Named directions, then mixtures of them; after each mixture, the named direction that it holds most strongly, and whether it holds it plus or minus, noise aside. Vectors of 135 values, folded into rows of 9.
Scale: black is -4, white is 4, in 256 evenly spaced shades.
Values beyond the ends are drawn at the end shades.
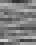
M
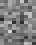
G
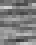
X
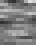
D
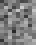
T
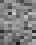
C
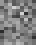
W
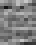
X, minus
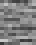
M, plus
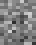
G, plus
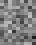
G, plus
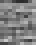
M, plus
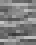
M, plus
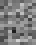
T, plus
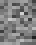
W, plus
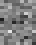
G, plus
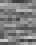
M, plus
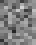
T, plus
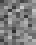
T, plus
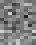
C, minus
